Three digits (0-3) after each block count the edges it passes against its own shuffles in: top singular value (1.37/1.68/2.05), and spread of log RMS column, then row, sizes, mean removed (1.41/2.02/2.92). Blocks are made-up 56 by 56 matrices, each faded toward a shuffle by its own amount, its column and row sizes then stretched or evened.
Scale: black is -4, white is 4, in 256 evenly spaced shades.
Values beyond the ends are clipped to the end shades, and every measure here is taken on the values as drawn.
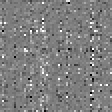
0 2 1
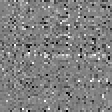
2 1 1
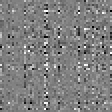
1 3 2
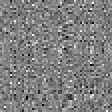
3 2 0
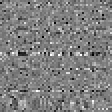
3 0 2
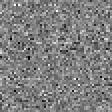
1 0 2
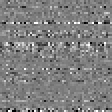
2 0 3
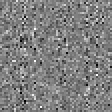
2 2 0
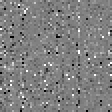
1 2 0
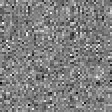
2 1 0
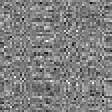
3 1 0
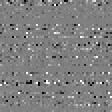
0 0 3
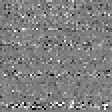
2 0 3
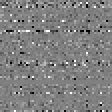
2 1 3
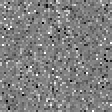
0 0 0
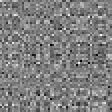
3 0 2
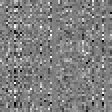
3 3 0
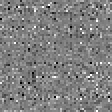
0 1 2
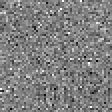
2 0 0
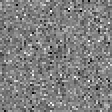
1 1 0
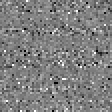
0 0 2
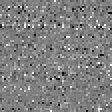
0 0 2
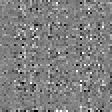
1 2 2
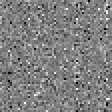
1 2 0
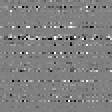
2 1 3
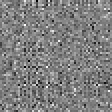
3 1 1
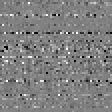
1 0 3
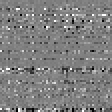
2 1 3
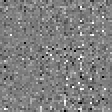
0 2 1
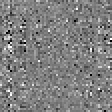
2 2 1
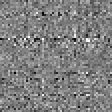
2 1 2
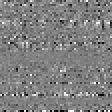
2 1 3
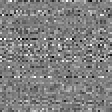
3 0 3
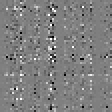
1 3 2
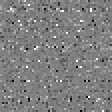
0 0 2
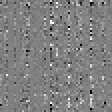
2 3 1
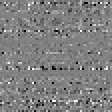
2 0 3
